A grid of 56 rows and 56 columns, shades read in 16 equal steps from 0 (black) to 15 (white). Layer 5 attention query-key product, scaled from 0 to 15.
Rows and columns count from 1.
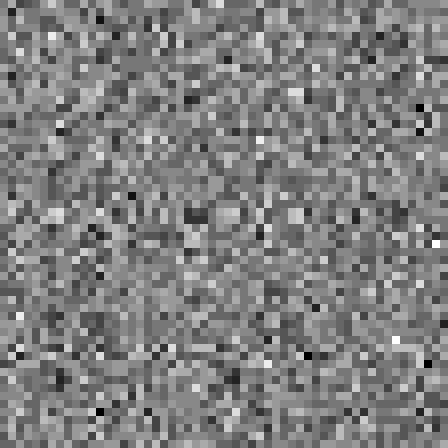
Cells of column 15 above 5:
43
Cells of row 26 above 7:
27
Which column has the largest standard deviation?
13
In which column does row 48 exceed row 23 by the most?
2
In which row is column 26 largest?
33
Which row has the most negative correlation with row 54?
31
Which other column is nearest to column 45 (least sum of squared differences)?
51
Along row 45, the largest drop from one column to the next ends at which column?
39
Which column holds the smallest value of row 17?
53
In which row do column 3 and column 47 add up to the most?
40
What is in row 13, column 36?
7
